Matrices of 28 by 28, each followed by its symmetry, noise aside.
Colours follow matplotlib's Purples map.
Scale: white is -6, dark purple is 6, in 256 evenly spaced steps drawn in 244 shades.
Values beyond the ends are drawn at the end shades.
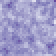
symmetric across the other diagonal.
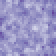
mirrored top to bottom.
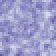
symmetric.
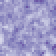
antisymmetric.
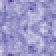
mirrored top to bottom.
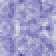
mirrored top to bottom.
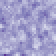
no symmetry.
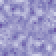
same after a half turn.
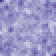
same after a half turn.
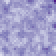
symmetric across the other diagonal.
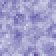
symmetric.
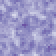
symmetric.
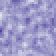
antisymmetric.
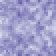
mirrored top to bottom.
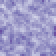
no symmetry.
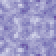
mirrored top to bottom.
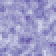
antisymmetric.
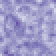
antisymmetric.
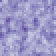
no symmetry.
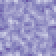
same after a half turn.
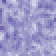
no symmetry.
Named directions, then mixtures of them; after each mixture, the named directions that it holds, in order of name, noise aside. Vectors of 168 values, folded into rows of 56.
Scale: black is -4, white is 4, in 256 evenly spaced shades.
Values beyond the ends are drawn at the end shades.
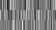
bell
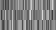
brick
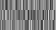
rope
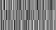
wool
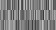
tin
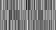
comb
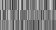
bell, tin, wool.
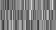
brick, tin.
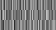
brick, wool.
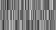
brick, tin.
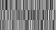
rope.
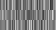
brick, rope, wool.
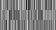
comb.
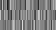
bell.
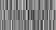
comb, rope.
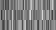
brick.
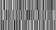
wool.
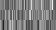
brick, tin.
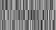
rope.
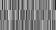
bell, comb, tin.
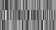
brick, rope.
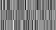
bell, tin, wool.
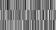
bell, rope, tin.
